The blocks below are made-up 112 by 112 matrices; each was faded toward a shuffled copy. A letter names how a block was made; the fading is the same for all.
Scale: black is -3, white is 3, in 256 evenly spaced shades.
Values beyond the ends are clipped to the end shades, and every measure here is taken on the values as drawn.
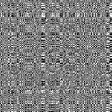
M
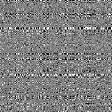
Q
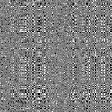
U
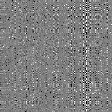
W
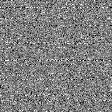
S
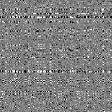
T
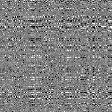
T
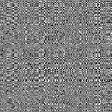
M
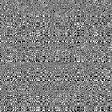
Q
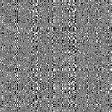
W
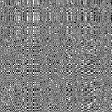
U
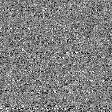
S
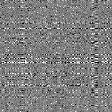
Q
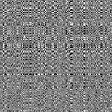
M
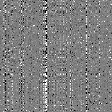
W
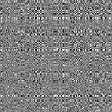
M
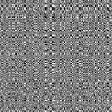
M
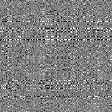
Q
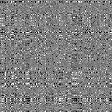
T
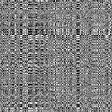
M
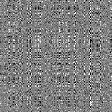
W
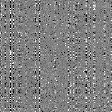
W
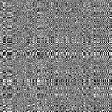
M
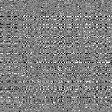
Q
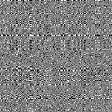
Q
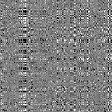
U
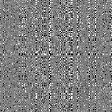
W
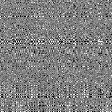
Q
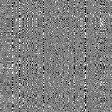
W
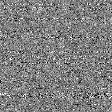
S
